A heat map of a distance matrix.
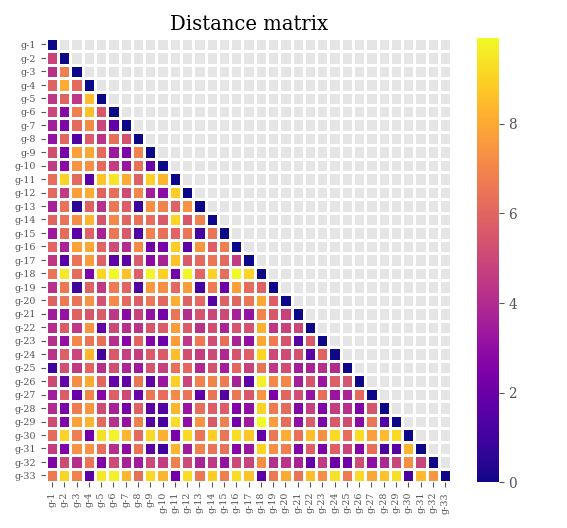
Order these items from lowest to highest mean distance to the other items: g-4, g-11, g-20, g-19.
g-19, g-20, g-4, g-11
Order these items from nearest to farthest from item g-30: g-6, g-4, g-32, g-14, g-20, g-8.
g-4, g-8, g-32, g-20, g-14, g-6
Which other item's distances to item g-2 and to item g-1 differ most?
g-25
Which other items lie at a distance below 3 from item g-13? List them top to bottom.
g-3, g-8, g-15, g-19, g-27
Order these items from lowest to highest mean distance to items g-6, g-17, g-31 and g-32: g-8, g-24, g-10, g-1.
g-10, g-1, g-24, g-8
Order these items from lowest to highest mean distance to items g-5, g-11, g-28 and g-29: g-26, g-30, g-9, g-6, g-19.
g-9, g-26, g-6, g-19, g-30
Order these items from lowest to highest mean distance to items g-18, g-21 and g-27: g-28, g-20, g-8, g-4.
g-8, g-4, g-28, g-20
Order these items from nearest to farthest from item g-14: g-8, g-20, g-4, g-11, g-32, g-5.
g-20, g-32, g-5, g-8, g-4, g-11
